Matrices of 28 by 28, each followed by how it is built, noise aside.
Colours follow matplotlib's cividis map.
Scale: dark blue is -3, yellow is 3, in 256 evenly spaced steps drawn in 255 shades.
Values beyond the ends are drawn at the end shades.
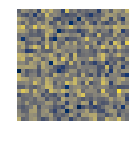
blocks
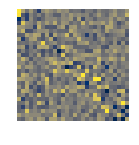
banded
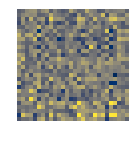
low rank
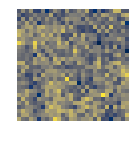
smooth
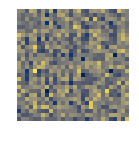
blocks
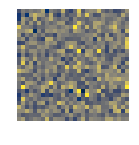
repeating rows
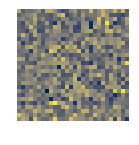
noise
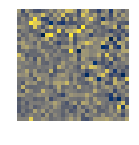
upper triangular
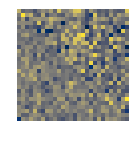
upper triangular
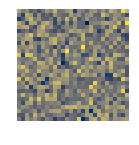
noise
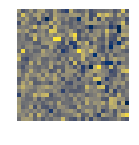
upper triangular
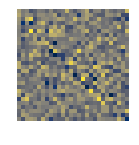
banded
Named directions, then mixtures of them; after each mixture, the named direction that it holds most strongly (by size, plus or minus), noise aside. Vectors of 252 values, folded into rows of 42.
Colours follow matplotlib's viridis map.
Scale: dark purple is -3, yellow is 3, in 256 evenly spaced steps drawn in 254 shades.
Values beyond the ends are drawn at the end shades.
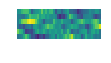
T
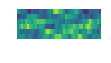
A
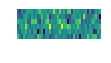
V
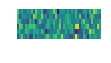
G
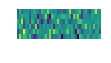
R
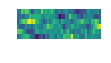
T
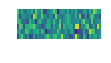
G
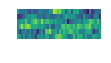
A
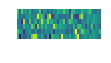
R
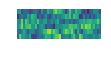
A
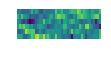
T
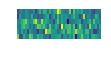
G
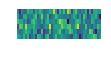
V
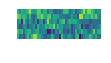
A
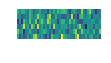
R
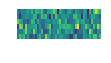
G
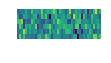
R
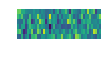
V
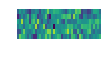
R
